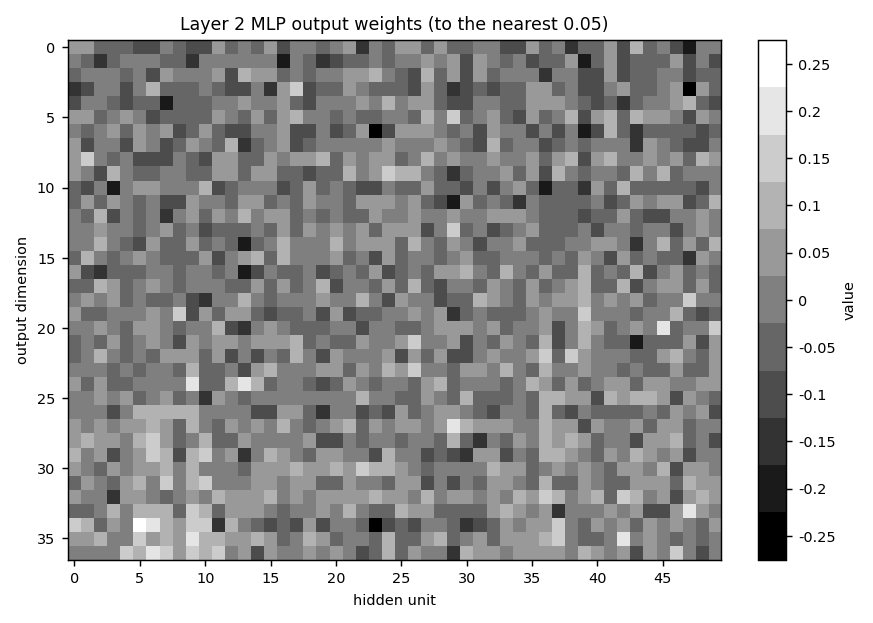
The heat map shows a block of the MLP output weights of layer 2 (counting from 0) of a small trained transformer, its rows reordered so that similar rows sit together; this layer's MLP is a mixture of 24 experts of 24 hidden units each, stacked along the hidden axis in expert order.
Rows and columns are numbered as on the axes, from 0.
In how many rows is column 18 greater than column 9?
10
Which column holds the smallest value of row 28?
31
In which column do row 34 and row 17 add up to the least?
23
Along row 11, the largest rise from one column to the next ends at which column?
30
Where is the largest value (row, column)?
34, 5
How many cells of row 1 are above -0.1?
39
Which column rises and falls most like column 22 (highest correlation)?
19
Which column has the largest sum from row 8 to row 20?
26
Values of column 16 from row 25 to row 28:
0 0.05 0.1 0
